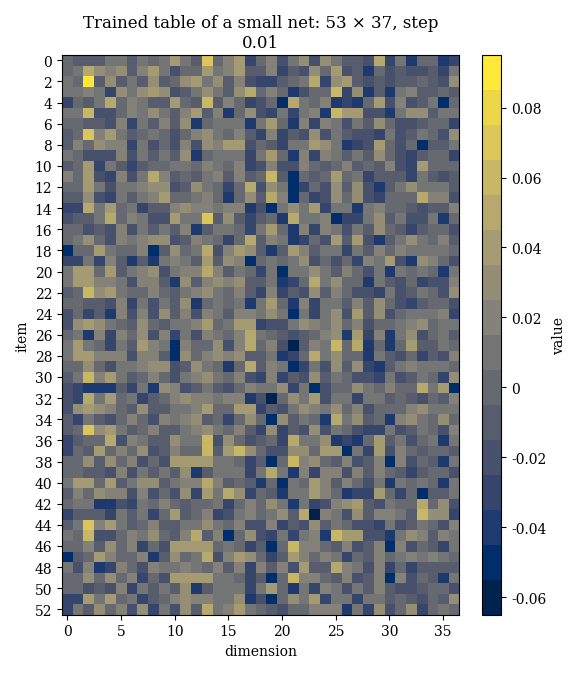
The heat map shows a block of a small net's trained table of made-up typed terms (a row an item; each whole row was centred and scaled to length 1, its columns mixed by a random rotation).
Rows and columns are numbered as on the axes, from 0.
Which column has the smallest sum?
28
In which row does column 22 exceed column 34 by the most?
48
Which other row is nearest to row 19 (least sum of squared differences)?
10
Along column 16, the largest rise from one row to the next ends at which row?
37
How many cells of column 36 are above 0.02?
5
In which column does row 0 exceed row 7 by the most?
29
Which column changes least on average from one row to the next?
34
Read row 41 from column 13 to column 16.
0.04 0.01 0.05 0.03
